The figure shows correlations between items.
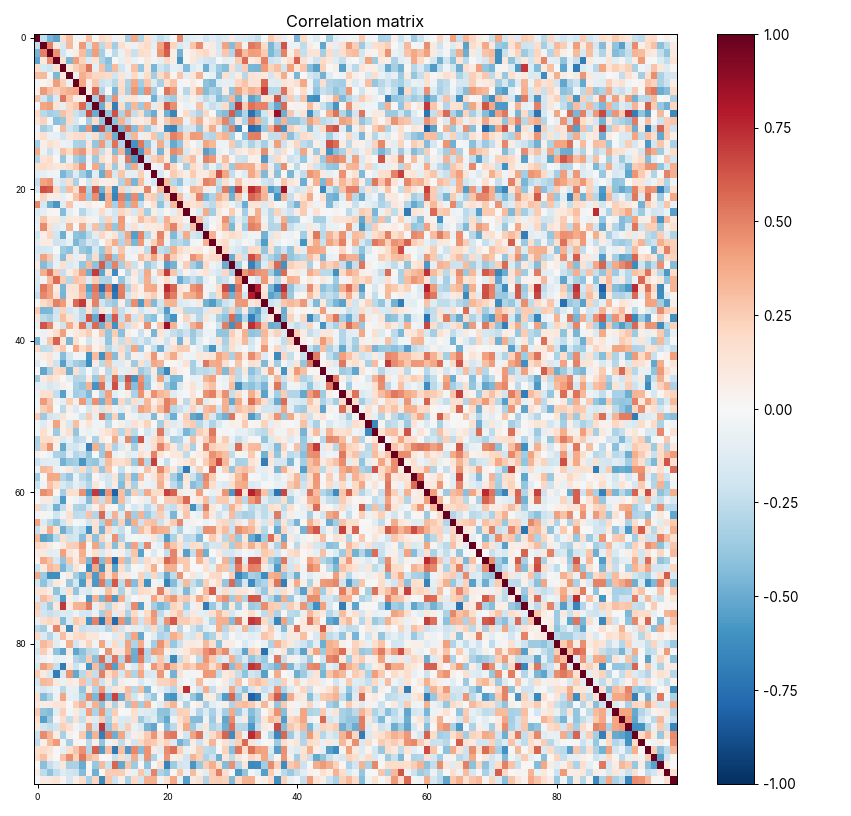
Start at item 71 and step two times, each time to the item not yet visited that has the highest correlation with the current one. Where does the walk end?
56
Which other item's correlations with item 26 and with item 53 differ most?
62
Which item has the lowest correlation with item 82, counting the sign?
21
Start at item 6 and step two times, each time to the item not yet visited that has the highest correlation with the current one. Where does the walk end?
7
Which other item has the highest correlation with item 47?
65
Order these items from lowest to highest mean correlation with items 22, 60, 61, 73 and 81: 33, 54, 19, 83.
19, 54, 33, 83
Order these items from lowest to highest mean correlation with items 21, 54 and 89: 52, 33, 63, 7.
63, 52, 7, 33
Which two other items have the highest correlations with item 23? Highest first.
86, 61
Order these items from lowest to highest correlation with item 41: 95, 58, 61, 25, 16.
16, 58, 25, 61, 95
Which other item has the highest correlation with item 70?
77
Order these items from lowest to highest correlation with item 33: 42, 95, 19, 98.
19, 95, 98, 42
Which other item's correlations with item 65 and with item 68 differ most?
75
